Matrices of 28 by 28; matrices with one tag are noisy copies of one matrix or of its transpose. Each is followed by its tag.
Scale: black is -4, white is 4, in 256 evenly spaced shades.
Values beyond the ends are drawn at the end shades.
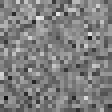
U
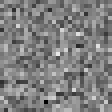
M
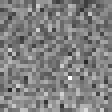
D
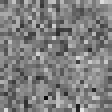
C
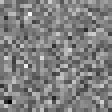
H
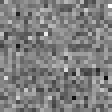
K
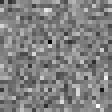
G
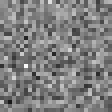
H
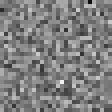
G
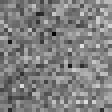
D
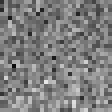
D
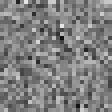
C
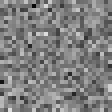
M
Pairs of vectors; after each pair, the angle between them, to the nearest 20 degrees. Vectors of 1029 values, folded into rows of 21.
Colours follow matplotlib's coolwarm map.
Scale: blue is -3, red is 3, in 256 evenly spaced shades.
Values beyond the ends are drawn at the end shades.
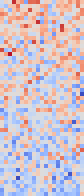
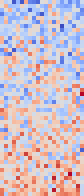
160 degrees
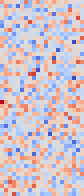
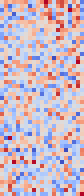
60 degrees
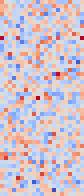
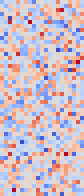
120 degrees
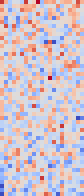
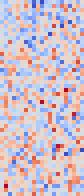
100 degrees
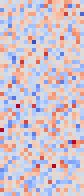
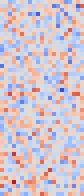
120 degrees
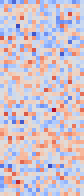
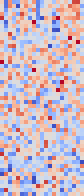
80 degrees
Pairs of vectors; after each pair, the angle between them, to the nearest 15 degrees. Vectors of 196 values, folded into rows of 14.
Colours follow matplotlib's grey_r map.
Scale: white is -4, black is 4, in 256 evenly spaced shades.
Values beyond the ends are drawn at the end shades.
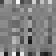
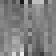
60 degrees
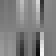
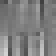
60 degrees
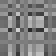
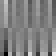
90 degrees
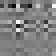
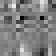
120 degrees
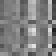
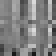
30 degrees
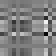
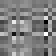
165 degrees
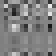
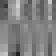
105 degrees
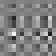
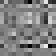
60 degrees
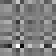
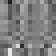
45 degrees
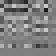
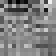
30 degrees
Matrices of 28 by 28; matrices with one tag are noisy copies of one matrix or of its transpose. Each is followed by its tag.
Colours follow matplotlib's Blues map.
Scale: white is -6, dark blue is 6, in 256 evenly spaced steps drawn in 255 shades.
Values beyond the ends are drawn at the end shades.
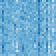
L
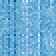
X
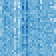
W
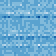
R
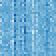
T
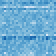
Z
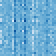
T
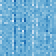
T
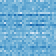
T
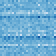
R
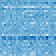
Z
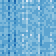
X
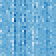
T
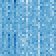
X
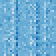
R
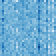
L
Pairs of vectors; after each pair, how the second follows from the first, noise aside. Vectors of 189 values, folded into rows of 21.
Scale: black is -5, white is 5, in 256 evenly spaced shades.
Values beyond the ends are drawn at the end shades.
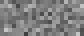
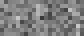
shuffled.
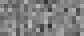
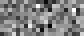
scaled up.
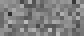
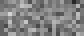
sign-scrambled.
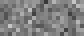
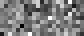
wrapped around, scaled up.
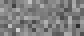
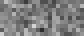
shuffled.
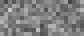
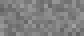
reversed, shrunk.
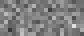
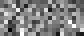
scaled up.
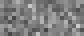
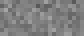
reversed, shrunk.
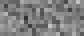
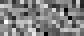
wrapped around, scaled up.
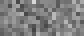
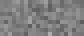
reversed, shrunk.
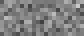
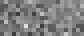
shuffled.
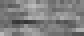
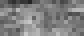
wrapped around.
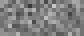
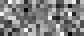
wrapped around, scaled up.
